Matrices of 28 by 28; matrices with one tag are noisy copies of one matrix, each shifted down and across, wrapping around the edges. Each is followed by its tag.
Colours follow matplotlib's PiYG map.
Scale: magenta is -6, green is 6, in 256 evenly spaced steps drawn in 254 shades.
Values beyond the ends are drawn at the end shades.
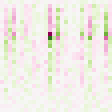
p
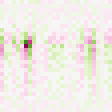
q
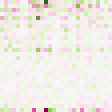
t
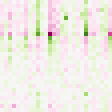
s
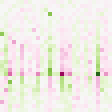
s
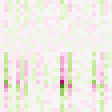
p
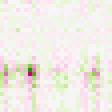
q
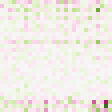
t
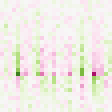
s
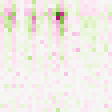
q
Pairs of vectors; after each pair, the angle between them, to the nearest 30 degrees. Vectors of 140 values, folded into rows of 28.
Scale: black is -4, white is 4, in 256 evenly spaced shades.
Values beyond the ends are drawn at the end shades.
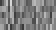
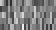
150 degrees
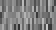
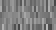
30 degrees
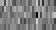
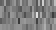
150 degrees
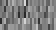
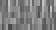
90 degrees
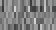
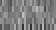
120 degrees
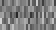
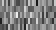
150 degrees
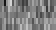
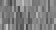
120 degrees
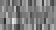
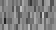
60 degrees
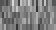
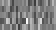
120 degrees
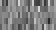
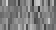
150 degrees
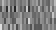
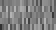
150 degrees
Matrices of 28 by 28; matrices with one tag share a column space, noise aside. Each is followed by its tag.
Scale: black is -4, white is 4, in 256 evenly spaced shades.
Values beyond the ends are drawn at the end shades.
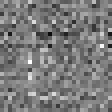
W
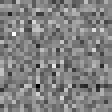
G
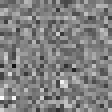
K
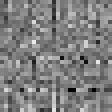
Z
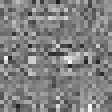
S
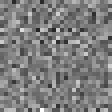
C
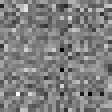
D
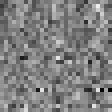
Z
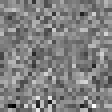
K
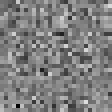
S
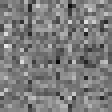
W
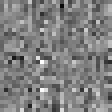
Z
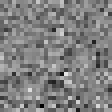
K
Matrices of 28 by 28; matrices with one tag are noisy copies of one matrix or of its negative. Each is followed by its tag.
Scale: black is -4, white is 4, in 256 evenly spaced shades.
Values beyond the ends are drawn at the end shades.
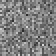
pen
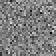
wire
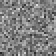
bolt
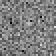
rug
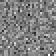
wire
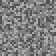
rug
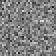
wire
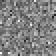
pen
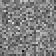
rug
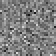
rug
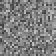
pen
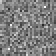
pen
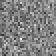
pen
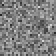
bolt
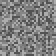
rug
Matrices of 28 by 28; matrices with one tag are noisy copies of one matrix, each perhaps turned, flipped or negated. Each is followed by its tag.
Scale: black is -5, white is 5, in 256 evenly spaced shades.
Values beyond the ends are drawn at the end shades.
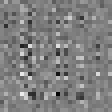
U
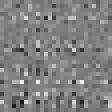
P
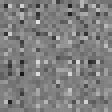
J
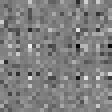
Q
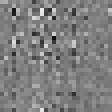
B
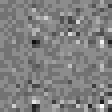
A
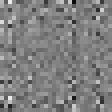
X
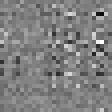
B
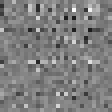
P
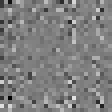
X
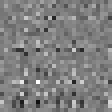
P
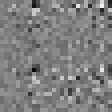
A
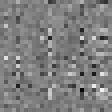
P
